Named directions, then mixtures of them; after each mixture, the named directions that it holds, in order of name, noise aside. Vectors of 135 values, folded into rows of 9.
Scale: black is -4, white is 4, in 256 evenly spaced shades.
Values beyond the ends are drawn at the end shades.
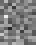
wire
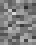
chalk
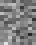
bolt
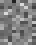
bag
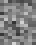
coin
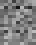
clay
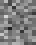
wire.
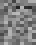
chalk, clay.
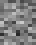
bolt, chalk, coin.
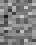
chalk, wire.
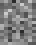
bag, wire.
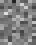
bag.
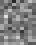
bag, clay, wire.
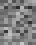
clay.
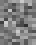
bolt, chalk, coin.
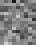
bag, bolt, clay.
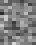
coin, wire.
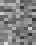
bolt.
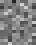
bag.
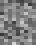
coin.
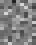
bag.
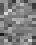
bag, chalk, coin.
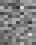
bolt, clay.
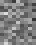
bag, bolt, chalk.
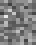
bolt, chalk, wire.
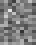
bag, chalk, wire.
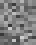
bolt, chalk, wire.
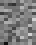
bolt.
